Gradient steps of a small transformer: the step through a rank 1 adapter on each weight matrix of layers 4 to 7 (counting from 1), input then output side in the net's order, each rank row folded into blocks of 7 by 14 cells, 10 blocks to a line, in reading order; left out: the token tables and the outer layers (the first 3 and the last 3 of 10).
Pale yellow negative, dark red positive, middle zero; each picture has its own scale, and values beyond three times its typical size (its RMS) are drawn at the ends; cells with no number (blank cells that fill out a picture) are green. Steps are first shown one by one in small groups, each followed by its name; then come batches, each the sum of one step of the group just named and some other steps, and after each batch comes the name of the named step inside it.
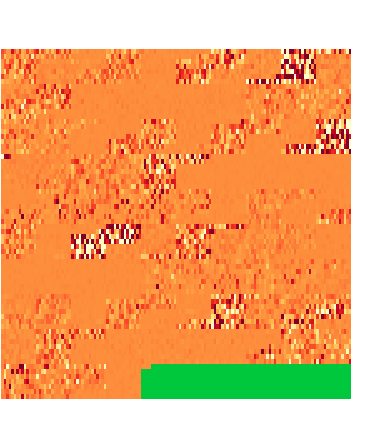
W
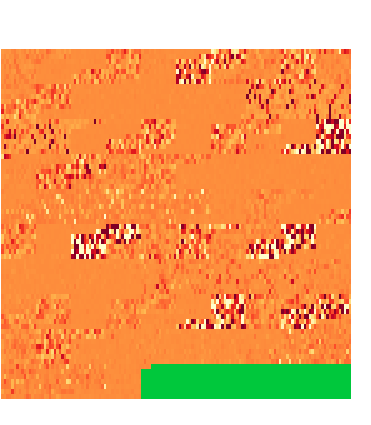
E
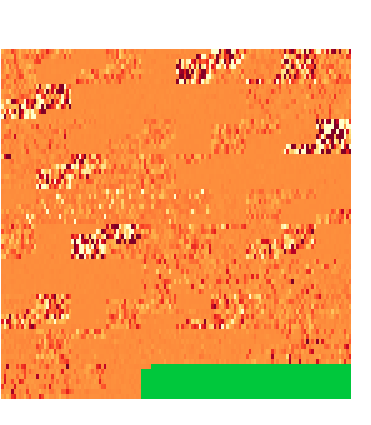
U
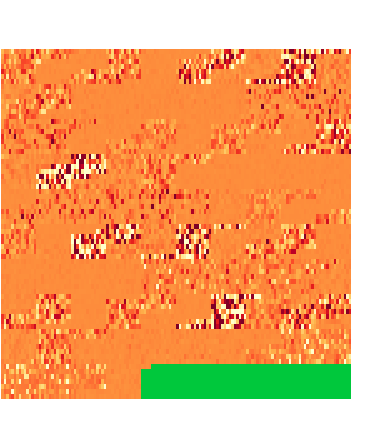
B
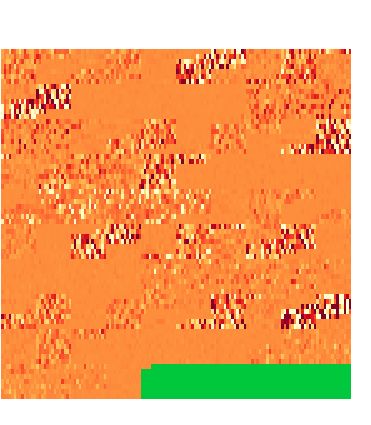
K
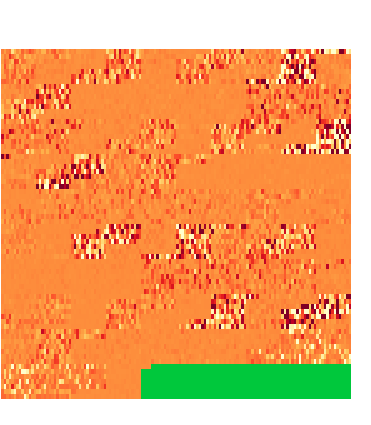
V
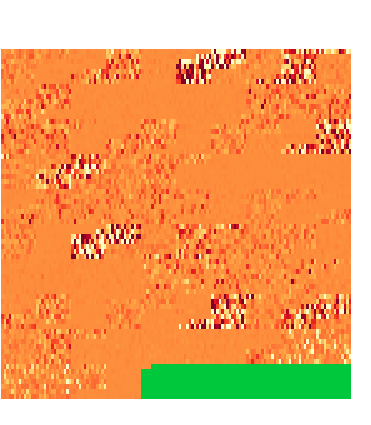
B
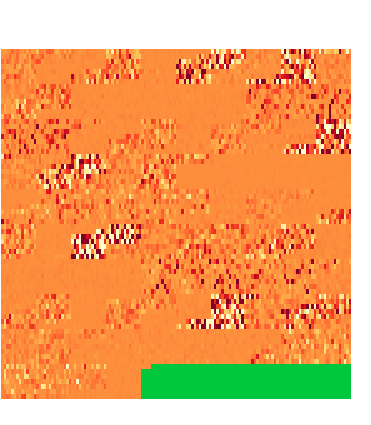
W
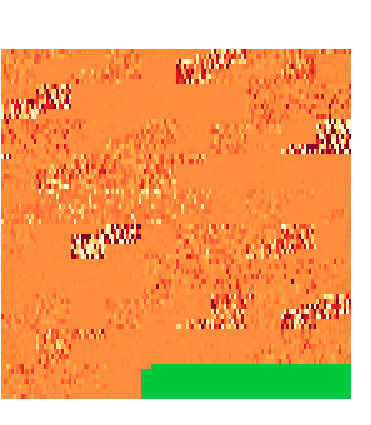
K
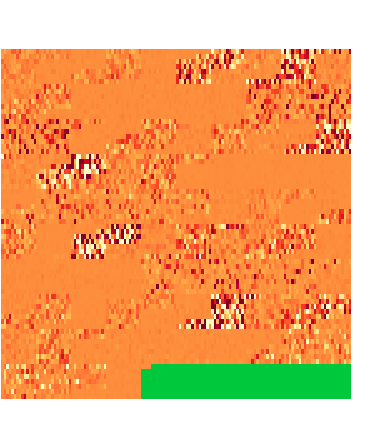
W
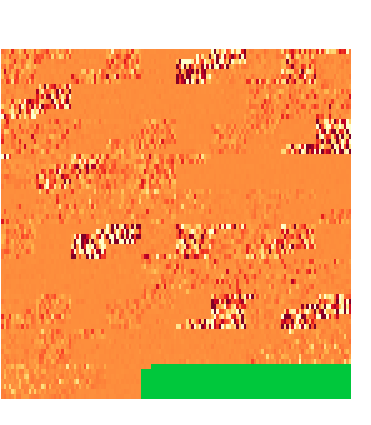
K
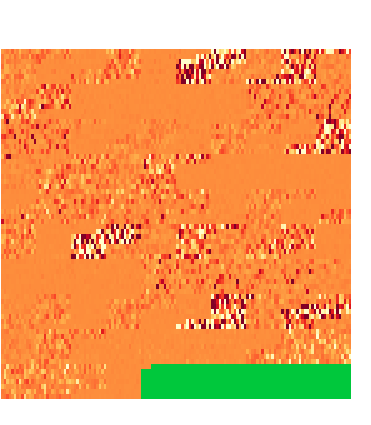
W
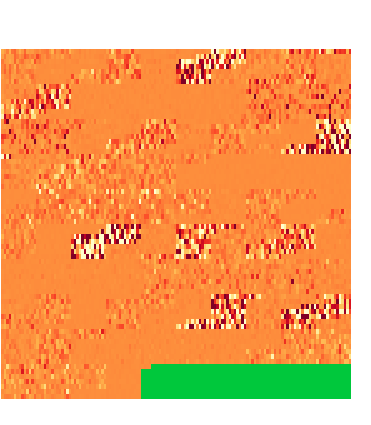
K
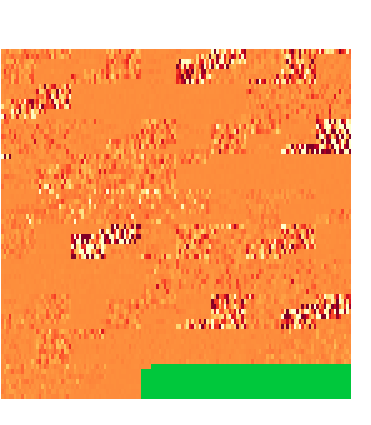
K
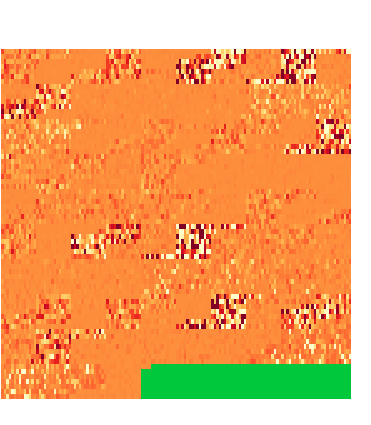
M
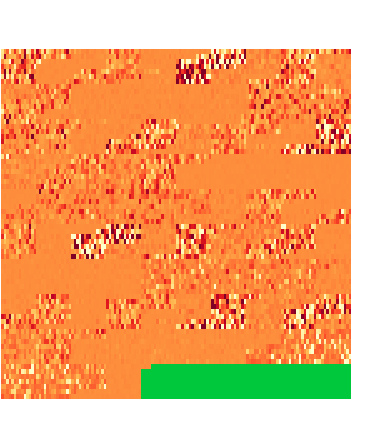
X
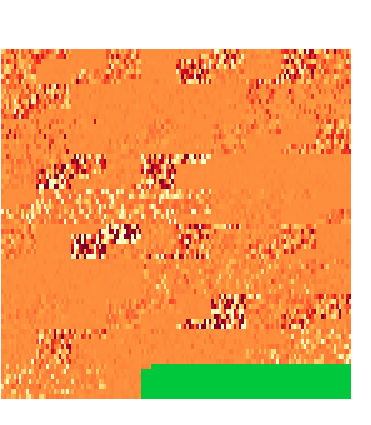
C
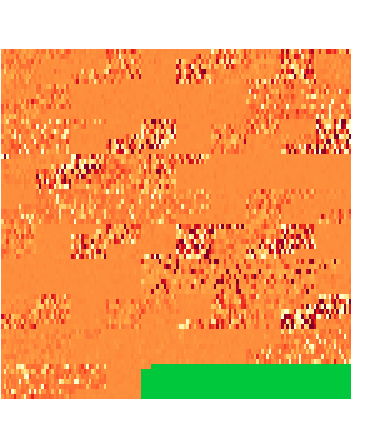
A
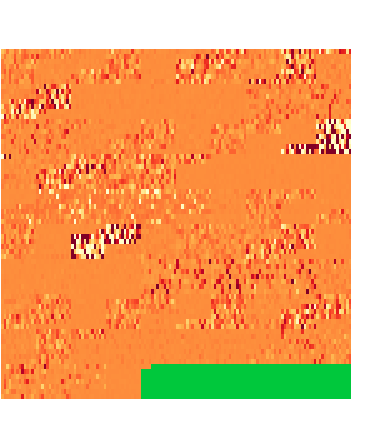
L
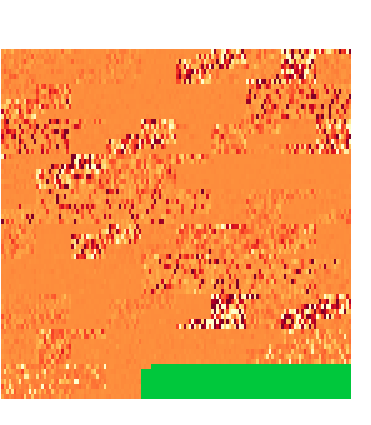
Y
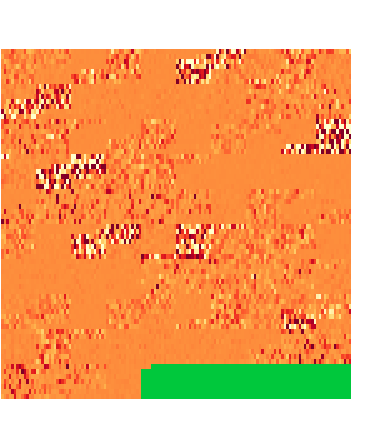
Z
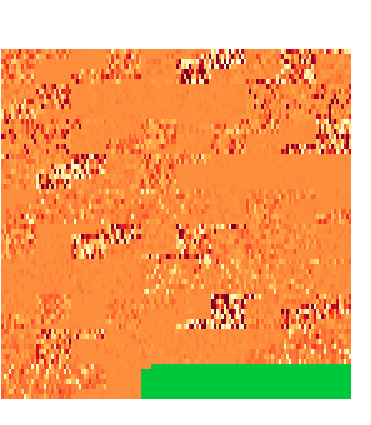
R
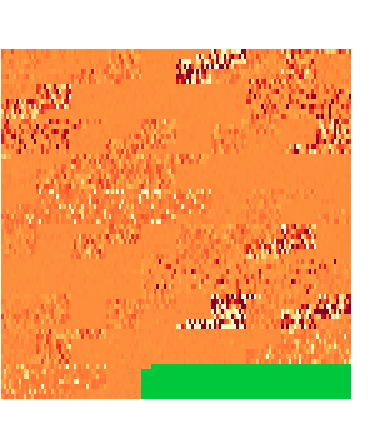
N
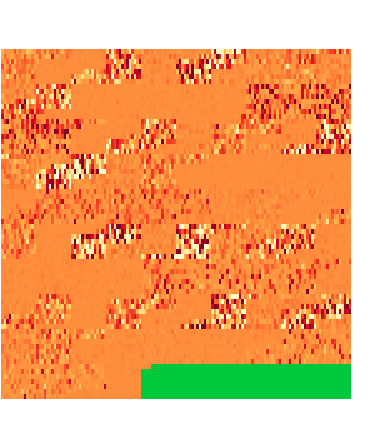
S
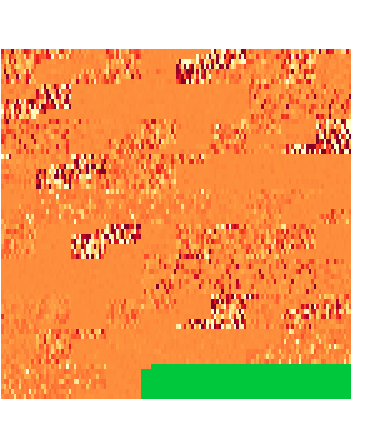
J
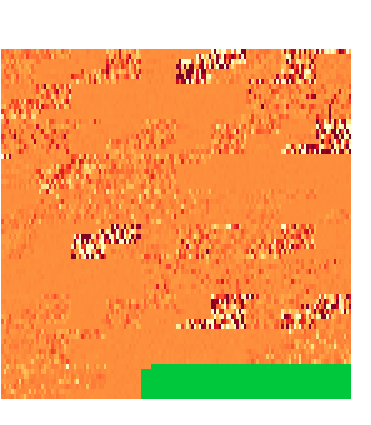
N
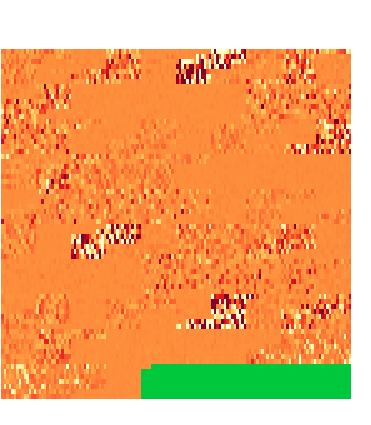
N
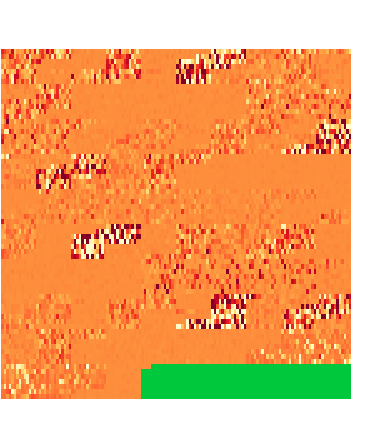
J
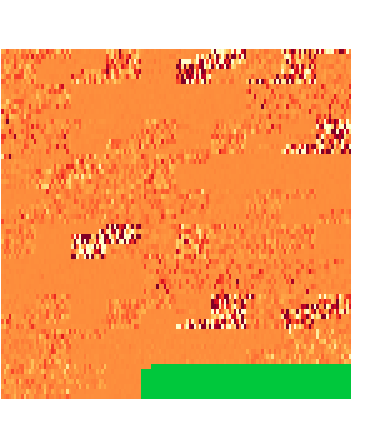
S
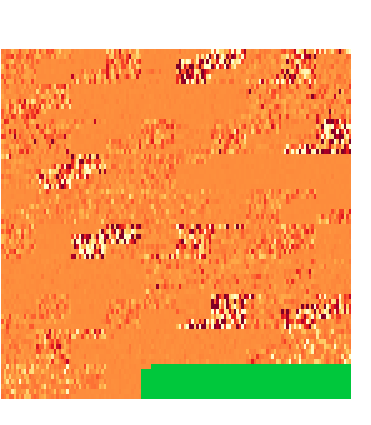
M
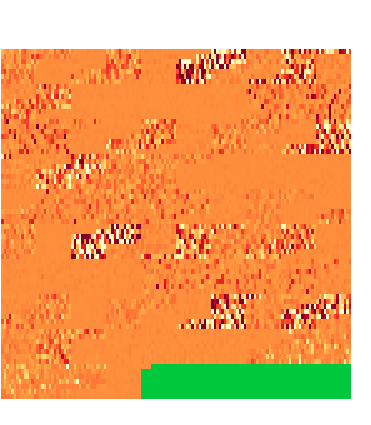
S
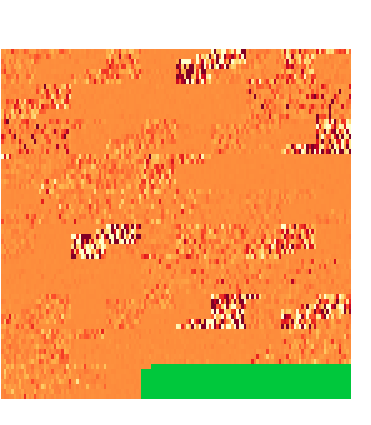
N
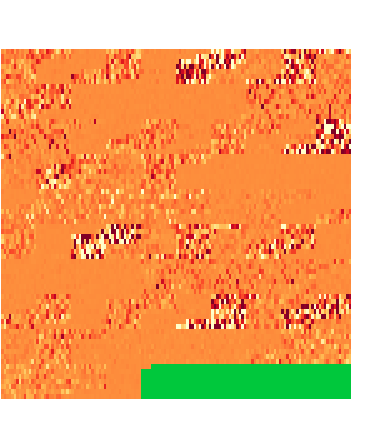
C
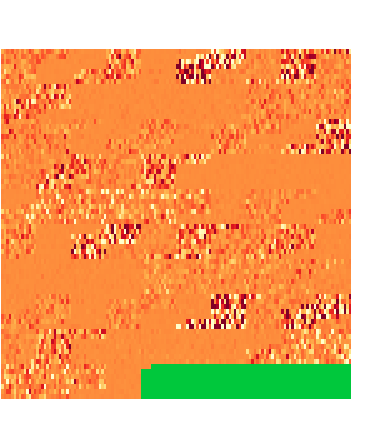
C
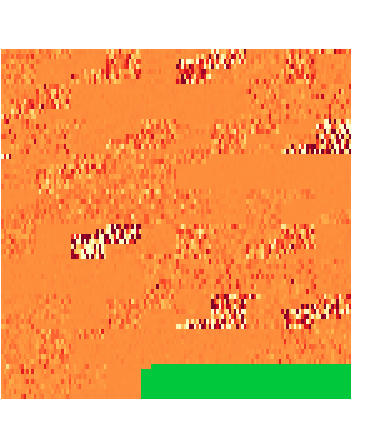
L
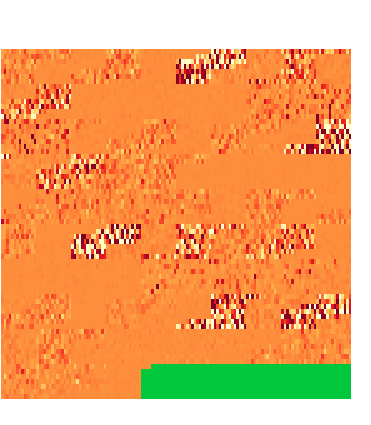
Z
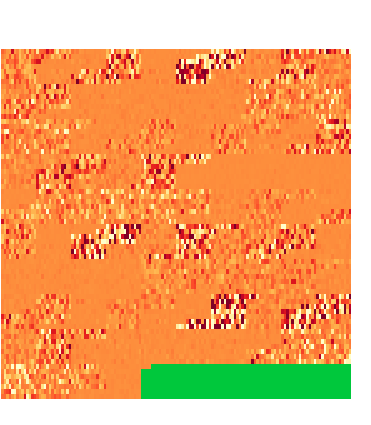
C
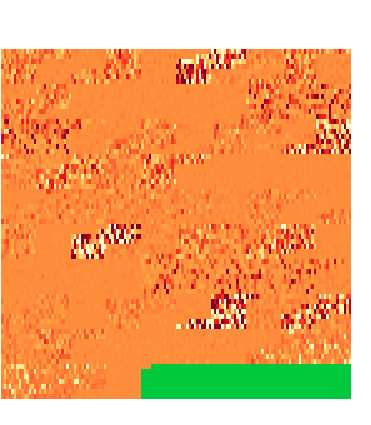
S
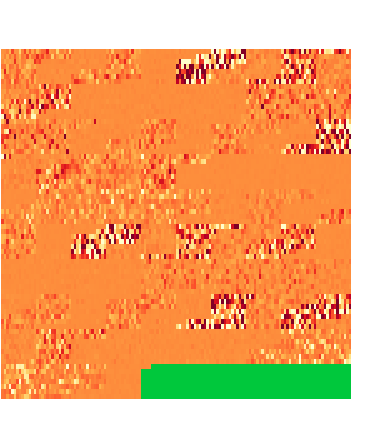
C
